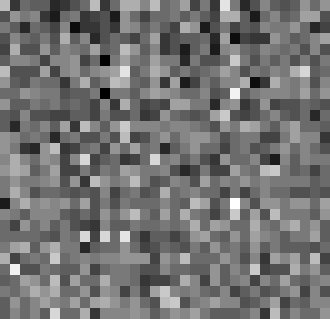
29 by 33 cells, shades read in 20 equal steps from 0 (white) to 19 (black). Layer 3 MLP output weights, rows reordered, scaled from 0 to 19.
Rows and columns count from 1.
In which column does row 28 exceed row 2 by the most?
31
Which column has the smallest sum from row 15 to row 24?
24
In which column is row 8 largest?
26
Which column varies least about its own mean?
29
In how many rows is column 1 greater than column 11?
12
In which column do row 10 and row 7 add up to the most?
25
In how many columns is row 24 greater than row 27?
13
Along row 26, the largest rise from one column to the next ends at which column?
7
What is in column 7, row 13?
11
